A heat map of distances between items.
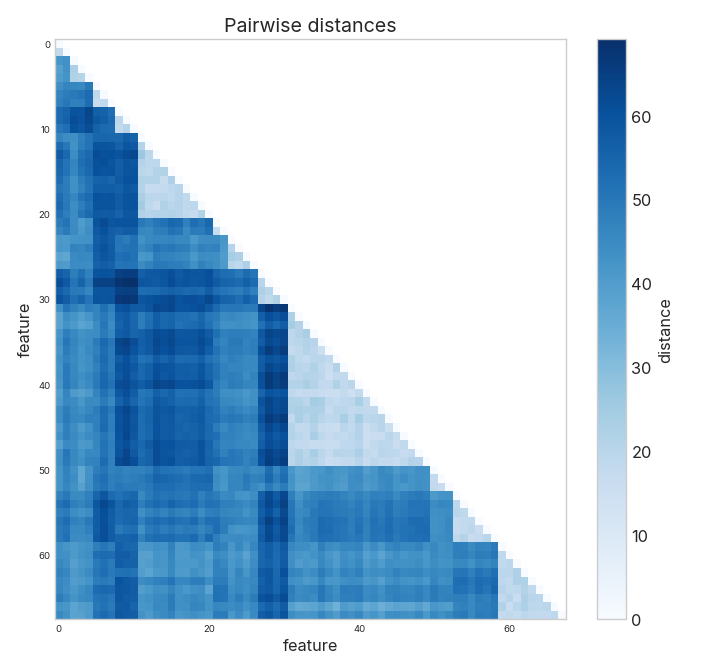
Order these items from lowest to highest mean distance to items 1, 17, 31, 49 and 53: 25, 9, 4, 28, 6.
25, 4, 6, 9, 28
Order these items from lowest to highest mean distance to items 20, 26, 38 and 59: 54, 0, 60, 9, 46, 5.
60, 46, 0, 54, 5, 9
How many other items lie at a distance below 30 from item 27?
3
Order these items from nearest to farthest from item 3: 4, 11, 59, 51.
4, 51, 59, 11
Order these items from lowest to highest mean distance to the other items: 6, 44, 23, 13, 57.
44, 23, 57, 13, 6
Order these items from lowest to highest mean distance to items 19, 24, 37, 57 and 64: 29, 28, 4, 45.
45, 4, 29, 28
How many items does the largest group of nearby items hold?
19
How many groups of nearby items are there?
12
